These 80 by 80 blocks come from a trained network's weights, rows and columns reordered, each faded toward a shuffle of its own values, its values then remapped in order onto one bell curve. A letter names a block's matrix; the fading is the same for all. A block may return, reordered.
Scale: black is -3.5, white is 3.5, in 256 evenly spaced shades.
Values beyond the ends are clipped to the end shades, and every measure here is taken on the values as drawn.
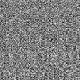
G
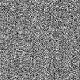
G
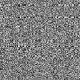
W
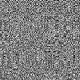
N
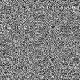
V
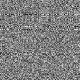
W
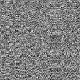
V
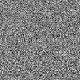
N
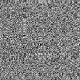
N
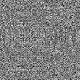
N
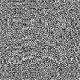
N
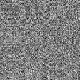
V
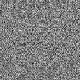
V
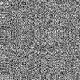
G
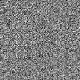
G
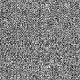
G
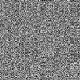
N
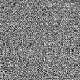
V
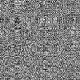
N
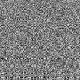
W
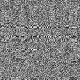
W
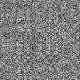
G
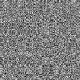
V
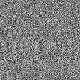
V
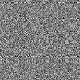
W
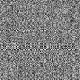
W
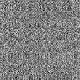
G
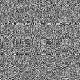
W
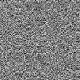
V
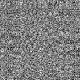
G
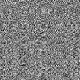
N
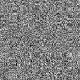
N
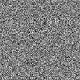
V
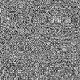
N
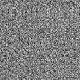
G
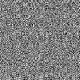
N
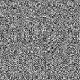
N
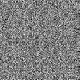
G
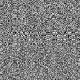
W
